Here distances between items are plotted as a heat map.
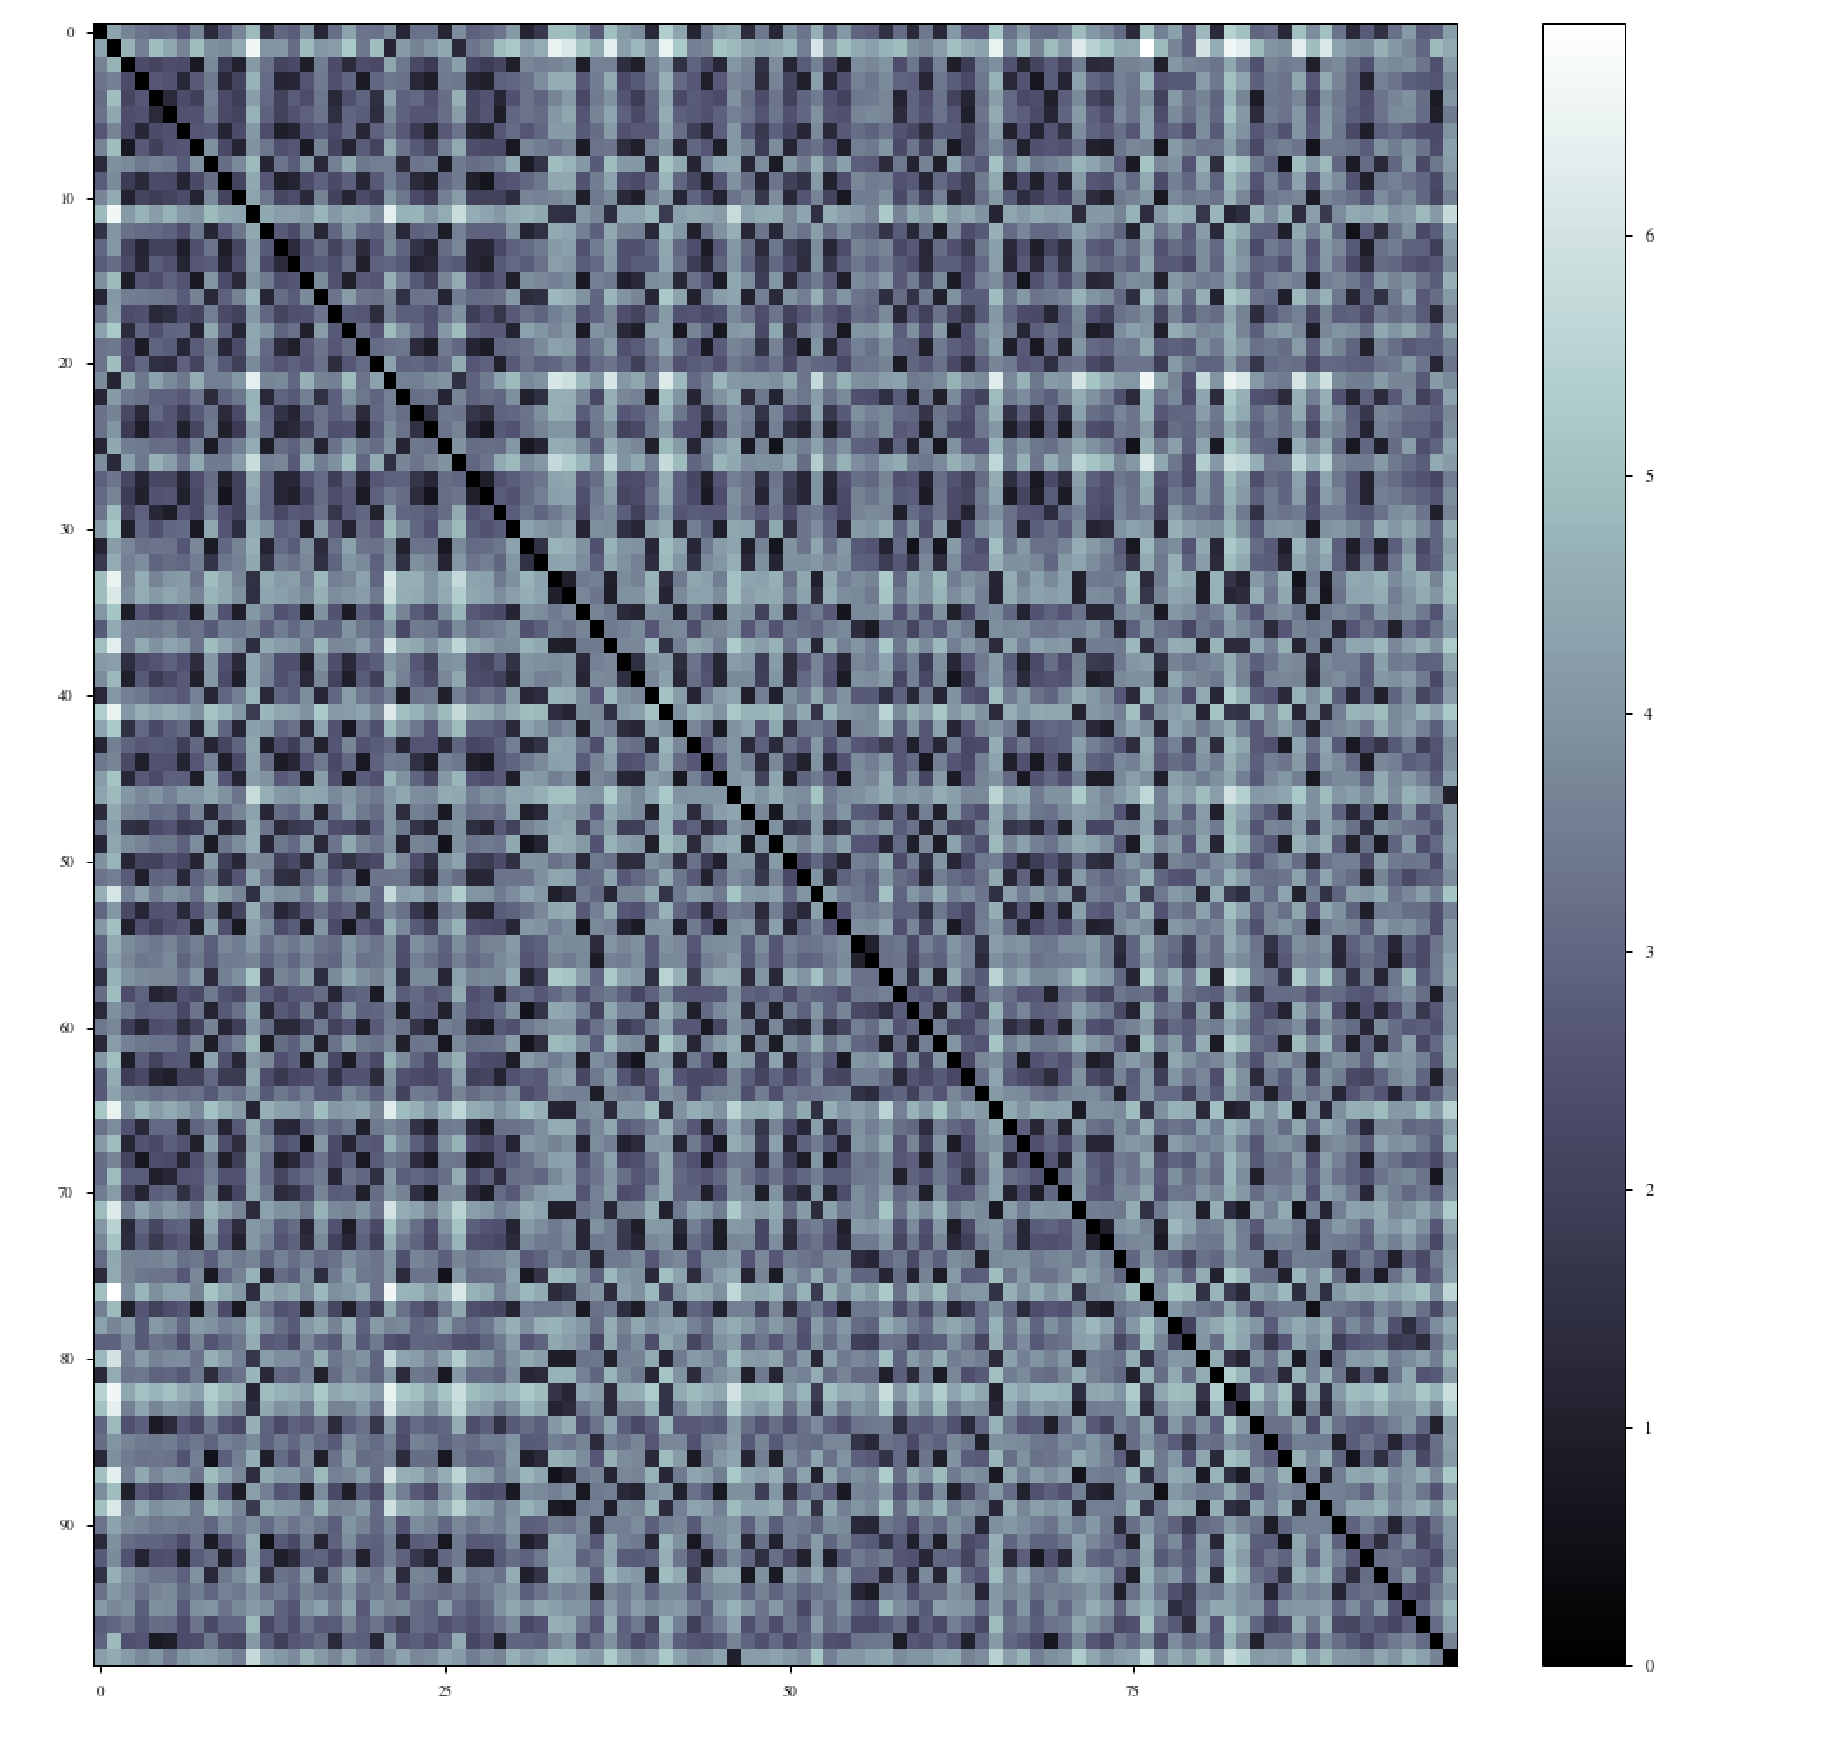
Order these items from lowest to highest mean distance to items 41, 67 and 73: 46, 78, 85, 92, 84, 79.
84, 92, 85, 79, 78, 46
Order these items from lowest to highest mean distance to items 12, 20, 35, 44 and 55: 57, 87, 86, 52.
86, 57, 52, 87
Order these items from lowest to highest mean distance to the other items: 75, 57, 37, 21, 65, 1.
75, 57, 37, 65, 21, 1
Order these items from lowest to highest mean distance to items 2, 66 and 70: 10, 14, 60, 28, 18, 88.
28, 60, 14, 10, 88, 18
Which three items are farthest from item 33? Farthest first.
1, 21, 26
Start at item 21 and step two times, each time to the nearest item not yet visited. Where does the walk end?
26
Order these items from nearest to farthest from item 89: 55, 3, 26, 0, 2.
2, 55, 3, 0, 26
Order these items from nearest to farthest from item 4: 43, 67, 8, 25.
67, 43, 25, 8
